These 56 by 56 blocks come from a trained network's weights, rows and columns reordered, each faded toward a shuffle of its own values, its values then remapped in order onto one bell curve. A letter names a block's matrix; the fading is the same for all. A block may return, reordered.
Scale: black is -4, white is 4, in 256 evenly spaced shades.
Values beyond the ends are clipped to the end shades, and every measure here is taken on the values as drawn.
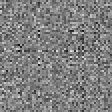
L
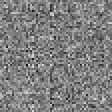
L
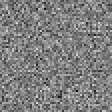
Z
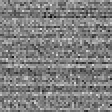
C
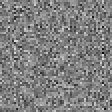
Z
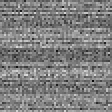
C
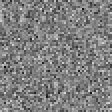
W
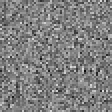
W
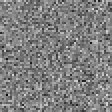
W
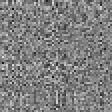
L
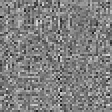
L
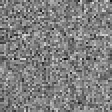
W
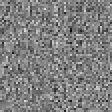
L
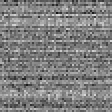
C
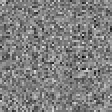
L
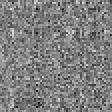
L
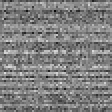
C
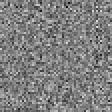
Z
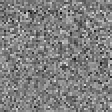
W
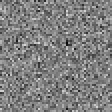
Z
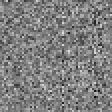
Z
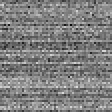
C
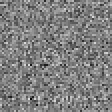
W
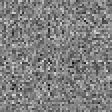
L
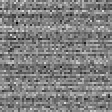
C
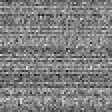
C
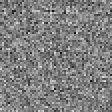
W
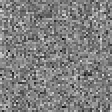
W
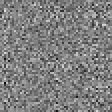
Z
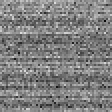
C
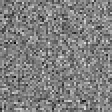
W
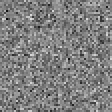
W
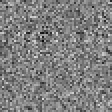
W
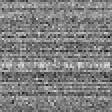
C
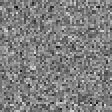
W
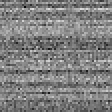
C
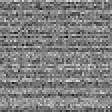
C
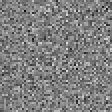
Z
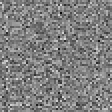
Z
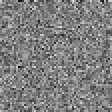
W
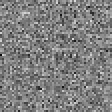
Z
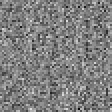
W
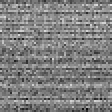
C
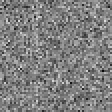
W
